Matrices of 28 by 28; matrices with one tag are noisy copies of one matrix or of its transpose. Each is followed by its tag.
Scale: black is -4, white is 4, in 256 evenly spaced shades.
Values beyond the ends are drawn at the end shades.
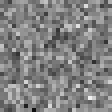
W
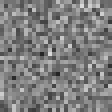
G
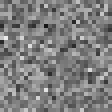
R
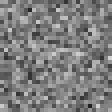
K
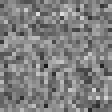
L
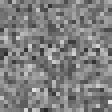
R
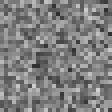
W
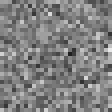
W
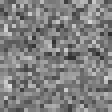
G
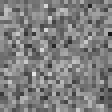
L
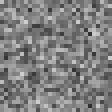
K
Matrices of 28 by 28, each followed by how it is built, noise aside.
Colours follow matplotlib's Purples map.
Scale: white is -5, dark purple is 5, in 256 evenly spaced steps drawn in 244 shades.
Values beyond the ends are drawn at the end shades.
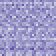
repeating columns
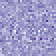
uneven rows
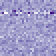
uneven rows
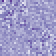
block diagonal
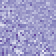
lower triangular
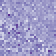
lower triangular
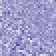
lower triangular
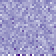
uneven rows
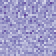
repeating columns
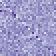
diagonal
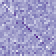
diagonal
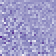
lower triangular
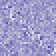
banded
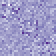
block diagonal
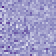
lower triangular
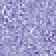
block diagonal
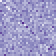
diagonal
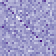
diagonal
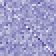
diagonal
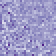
lower triangular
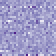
uneven rows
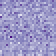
repeating columns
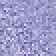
lower triangular
